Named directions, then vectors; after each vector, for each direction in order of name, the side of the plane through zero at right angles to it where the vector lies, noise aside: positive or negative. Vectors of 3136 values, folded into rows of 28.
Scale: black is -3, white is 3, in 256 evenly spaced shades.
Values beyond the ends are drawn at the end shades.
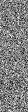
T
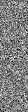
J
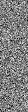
positive, positive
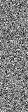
negative, negative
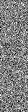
positive, negative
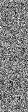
negative, positive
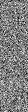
positive, negative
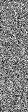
positive, negative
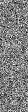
negative, positive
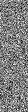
negative, positive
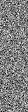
positive, positive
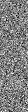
negative, negative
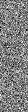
positive, negative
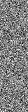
negative, negative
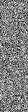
positive, negative
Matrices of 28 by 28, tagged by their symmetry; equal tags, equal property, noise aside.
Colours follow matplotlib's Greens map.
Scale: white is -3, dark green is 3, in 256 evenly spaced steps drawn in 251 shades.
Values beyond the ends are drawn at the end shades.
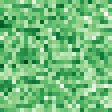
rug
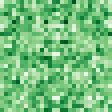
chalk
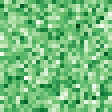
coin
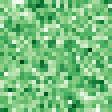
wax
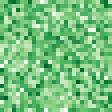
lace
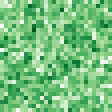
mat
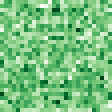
chalk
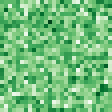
coin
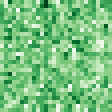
rug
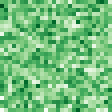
mat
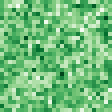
lace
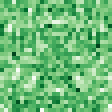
chalk
